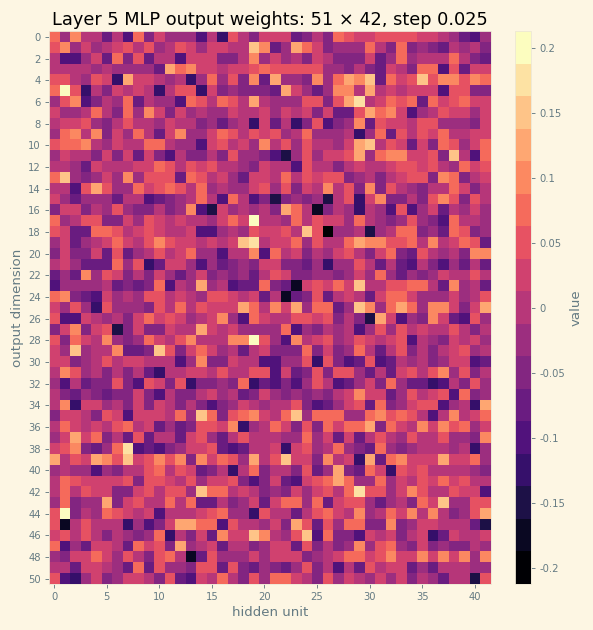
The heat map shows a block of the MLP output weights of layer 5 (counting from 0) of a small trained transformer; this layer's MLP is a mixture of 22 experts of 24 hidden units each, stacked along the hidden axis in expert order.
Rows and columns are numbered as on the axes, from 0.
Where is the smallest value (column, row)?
26, 18
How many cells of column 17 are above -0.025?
34
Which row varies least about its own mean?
12
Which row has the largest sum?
39
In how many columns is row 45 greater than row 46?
18
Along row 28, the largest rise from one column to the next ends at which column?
23
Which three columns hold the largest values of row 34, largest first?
41, 1, 31
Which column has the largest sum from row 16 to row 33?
19
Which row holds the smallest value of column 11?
46
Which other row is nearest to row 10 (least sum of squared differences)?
7
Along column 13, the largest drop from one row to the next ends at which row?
4
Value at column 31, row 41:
0.075
